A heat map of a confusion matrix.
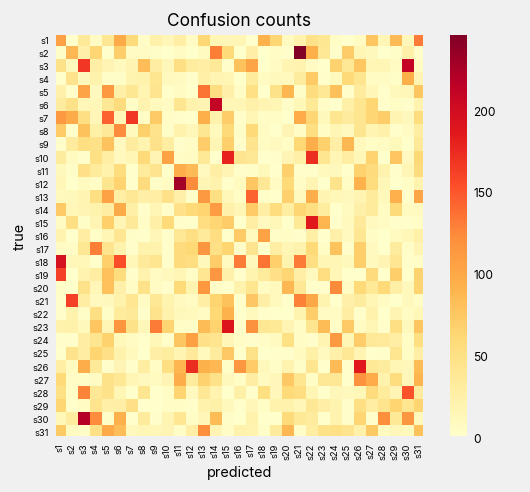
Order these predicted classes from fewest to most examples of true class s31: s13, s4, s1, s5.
s4, s1, s5, s13
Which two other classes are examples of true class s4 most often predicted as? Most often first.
s30, s22
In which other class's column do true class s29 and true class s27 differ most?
s11
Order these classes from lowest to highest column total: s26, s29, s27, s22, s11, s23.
s23, s29, s27, s11, s26, s22
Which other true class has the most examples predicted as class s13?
s5
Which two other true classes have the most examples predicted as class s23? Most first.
s15, s9
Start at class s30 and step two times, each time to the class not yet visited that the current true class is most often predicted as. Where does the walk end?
s17
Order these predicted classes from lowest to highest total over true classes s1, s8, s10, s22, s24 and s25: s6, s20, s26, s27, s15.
s20, s26, s27, s6, s15
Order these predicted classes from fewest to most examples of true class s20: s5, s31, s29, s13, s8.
s29, s8, s31, s5, s13
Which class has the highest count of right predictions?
s26
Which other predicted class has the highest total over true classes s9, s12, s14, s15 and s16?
s22
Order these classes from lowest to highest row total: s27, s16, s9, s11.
s16, s11, s9, s27
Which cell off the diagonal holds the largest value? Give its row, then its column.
s2, s21
